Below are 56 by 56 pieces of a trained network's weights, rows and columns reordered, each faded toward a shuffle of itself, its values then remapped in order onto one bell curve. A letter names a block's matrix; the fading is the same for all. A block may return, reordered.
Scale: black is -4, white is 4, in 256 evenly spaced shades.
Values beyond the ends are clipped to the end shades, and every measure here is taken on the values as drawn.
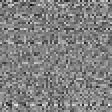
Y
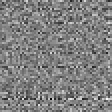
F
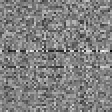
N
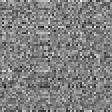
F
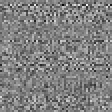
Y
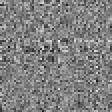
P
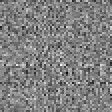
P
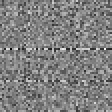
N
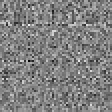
P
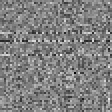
N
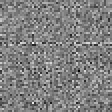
P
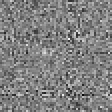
P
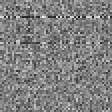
N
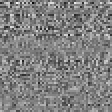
Y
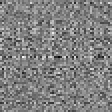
F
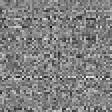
Y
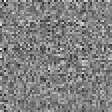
P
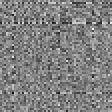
N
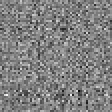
F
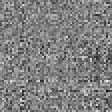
P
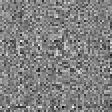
F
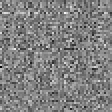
P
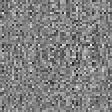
F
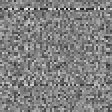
N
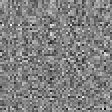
F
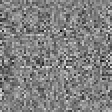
P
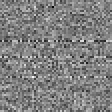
N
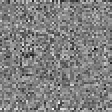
P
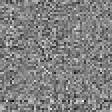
P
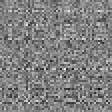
F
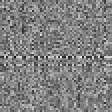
N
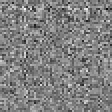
P
